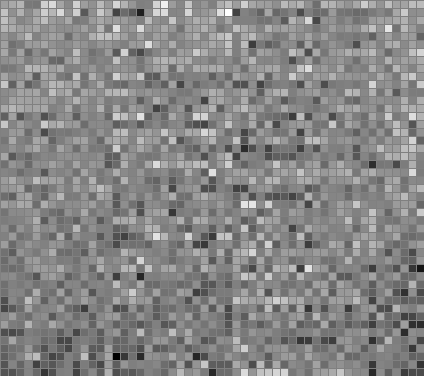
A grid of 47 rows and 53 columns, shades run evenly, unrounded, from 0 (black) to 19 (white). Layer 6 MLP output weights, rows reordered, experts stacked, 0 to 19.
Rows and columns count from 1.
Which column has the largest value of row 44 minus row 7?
39
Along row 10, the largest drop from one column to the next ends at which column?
19
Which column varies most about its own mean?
15
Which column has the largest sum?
31
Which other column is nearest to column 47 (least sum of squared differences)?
53
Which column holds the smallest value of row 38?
47
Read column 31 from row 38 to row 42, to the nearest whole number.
13 9 7 8 9
